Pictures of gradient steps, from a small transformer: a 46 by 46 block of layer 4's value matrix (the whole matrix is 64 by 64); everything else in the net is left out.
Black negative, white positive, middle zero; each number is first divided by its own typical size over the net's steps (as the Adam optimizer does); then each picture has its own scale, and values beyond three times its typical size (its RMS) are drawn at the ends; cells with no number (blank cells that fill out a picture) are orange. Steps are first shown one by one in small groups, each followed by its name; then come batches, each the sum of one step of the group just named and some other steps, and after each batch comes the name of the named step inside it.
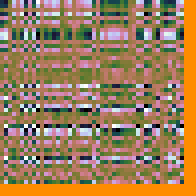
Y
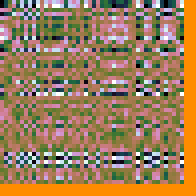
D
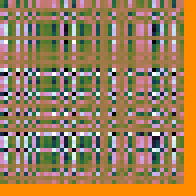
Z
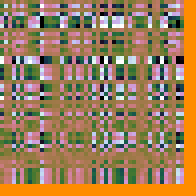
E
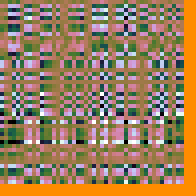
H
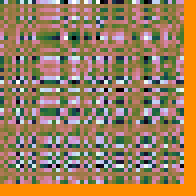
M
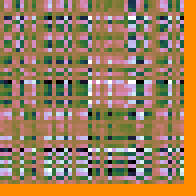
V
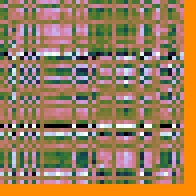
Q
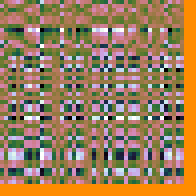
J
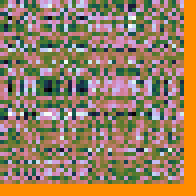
V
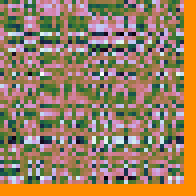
H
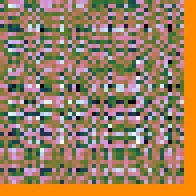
J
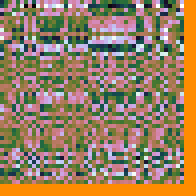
D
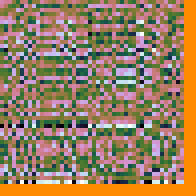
Q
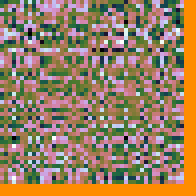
D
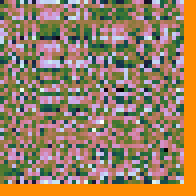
M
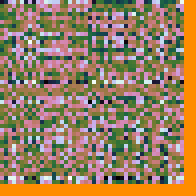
D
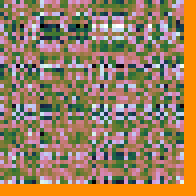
E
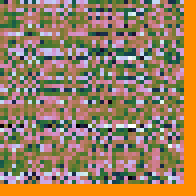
Q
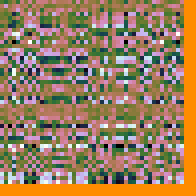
Q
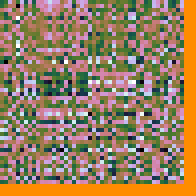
V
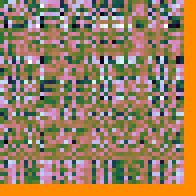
E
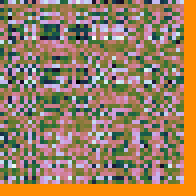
H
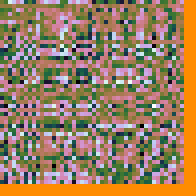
Q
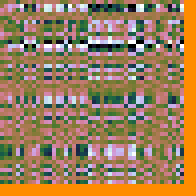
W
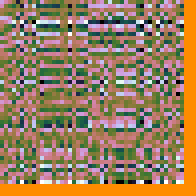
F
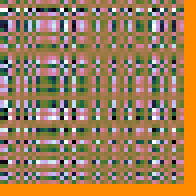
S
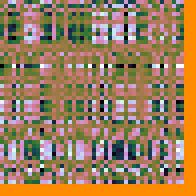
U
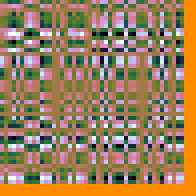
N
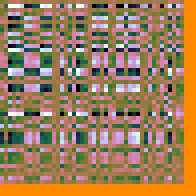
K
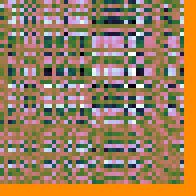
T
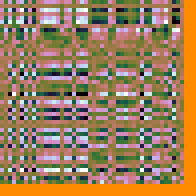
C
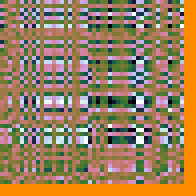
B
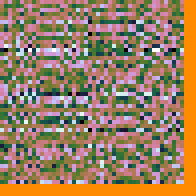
F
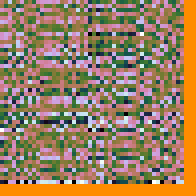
F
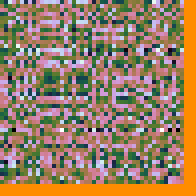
S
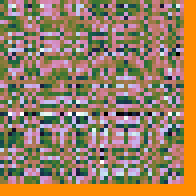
K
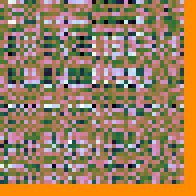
T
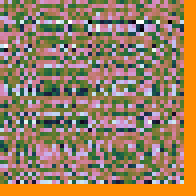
F
